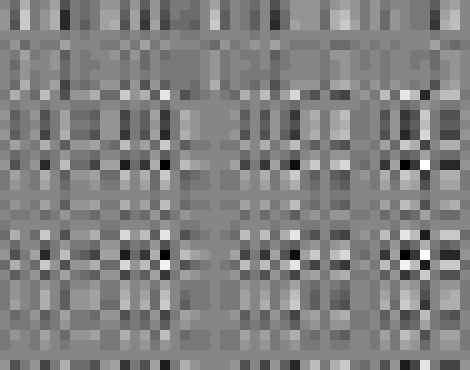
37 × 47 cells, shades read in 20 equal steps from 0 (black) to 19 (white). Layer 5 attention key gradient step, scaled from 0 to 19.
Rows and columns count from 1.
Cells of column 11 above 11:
4
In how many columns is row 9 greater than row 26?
24
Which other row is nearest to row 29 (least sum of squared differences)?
35
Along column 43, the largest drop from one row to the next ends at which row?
27
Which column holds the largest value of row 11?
43
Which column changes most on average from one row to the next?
17
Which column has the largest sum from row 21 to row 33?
30
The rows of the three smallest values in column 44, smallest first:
3, 2, 9
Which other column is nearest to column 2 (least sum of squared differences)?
29
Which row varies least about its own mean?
36
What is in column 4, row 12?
11
